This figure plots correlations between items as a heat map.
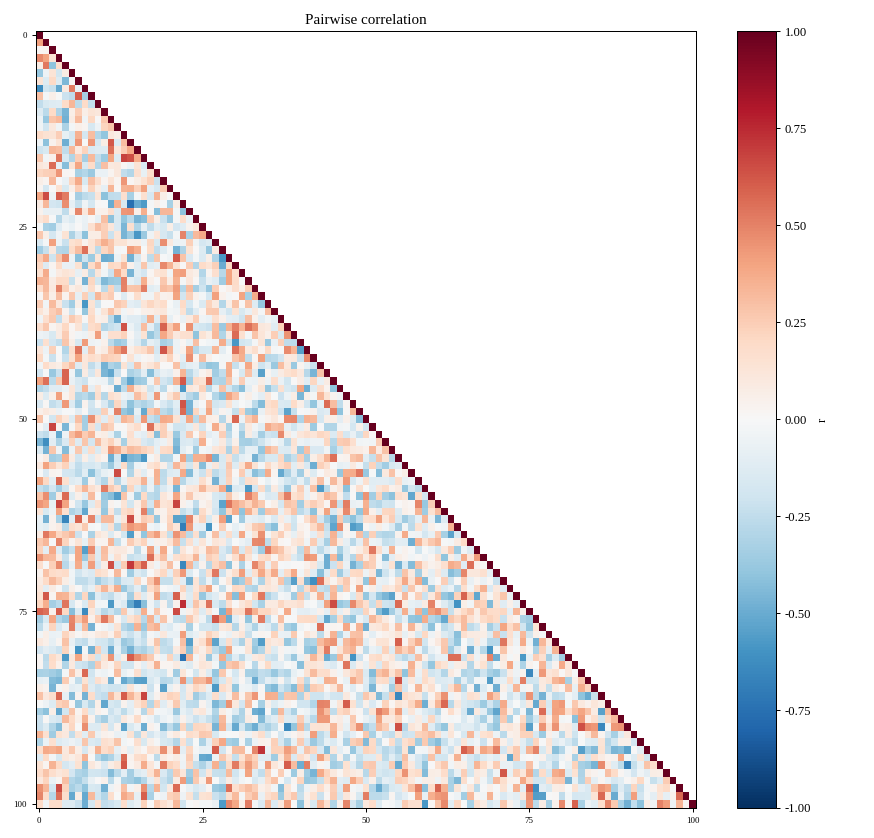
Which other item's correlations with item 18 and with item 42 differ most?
71
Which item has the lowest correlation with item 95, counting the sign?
90
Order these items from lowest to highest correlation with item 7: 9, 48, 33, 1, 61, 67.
67, 61, 1, 33, 48, 9
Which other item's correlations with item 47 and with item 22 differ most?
74
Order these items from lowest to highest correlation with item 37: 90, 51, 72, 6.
72, 90, 6, 51
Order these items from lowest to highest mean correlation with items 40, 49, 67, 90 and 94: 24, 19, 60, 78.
19, 60, 78, 24
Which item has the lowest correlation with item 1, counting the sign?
53
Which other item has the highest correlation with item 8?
6
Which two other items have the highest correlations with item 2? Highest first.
51, 17
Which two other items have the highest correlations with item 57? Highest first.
12, 49
